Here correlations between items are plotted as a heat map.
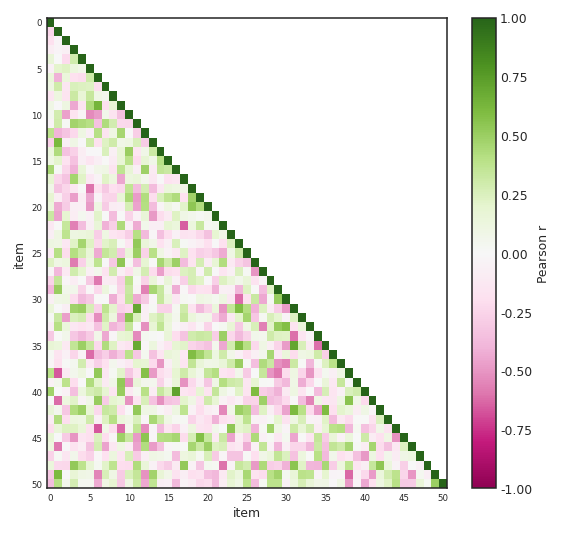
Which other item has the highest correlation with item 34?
22
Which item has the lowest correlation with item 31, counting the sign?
34
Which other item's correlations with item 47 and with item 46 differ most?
29
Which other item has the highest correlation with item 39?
9
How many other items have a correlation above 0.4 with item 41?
4
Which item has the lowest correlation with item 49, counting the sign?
38
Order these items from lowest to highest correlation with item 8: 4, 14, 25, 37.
14, 37, 4, 25
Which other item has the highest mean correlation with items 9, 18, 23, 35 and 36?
37
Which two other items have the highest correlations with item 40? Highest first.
16, 26
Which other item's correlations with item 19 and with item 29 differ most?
12
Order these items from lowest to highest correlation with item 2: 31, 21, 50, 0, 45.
45, 0, 31, 50, 21
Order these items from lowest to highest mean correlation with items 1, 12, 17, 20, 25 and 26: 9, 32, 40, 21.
21, 9, 40, 32
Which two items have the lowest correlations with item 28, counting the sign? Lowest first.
6, 38
